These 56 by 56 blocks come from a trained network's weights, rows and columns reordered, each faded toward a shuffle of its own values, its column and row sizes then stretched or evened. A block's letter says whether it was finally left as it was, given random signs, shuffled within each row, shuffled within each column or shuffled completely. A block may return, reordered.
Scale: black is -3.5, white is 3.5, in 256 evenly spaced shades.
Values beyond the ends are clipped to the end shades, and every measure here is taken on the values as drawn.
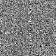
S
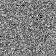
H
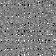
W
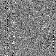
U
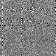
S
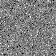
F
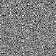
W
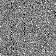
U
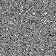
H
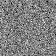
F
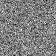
F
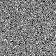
F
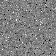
F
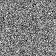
F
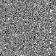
U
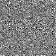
S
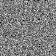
H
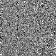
U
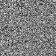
S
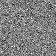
F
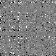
S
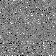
H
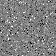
F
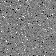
F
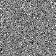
U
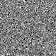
F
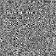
W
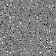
U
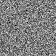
F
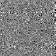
S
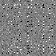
W
